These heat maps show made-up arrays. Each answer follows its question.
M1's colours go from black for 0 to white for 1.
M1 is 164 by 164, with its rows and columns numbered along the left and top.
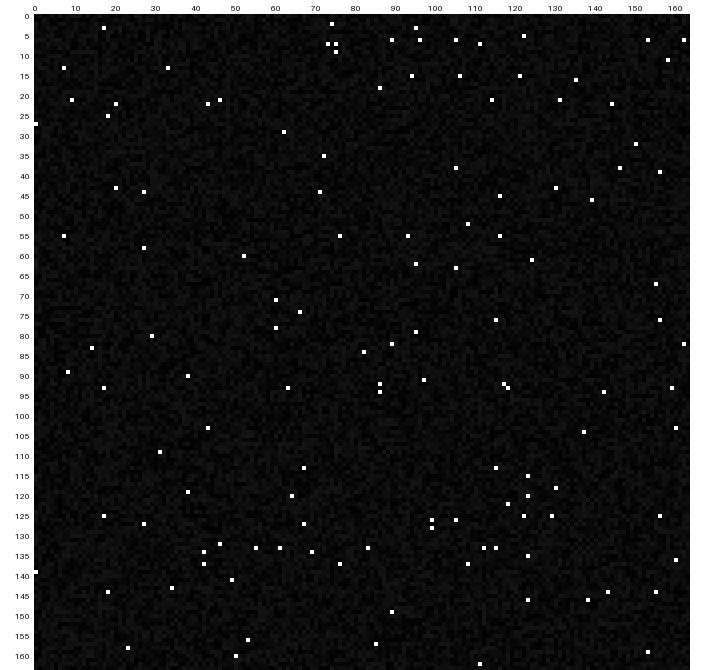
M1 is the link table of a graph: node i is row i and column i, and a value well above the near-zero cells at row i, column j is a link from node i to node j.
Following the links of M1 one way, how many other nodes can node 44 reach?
6
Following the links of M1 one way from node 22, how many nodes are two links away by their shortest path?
4
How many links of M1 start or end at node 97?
1
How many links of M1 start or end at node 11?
1
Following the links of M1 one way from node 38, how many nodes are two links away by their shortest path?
2
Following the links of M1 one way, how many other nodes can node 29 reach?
2
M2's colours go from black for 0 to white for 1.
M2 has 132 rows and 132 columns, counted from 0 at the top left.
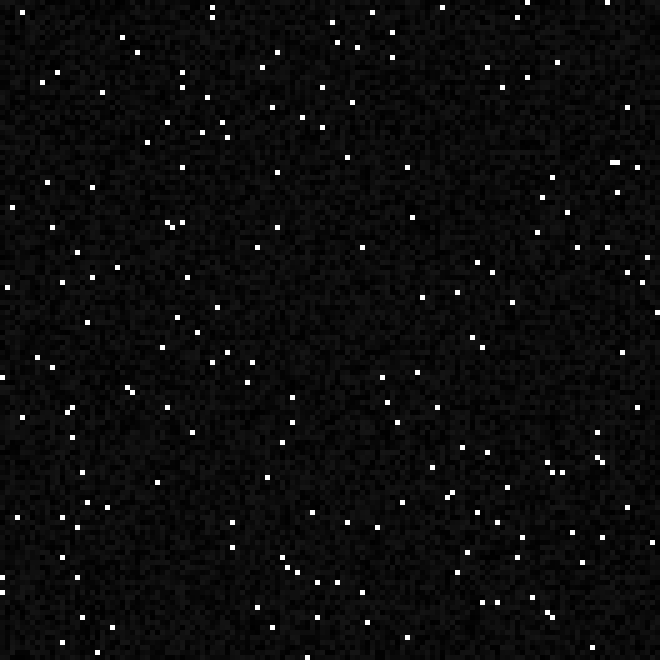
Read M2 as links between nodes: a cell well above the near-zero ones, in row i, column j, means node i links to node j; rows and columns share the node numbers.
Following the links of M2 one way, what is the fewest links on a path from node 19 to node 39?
5
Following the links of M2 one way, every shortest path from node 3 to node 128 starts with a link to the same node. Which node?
node 103
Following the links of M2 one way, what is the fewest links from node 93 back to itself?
5
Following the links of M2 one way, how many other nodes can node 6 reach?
3
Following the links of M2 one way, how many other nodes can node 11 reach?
3
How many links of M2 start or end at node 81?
6
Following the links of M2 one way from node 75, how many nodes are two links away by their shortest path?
3
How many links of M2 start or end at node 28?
1
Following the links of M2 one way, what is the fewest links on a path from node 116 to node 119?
6
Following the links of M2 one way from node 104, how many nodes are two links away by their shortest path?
4
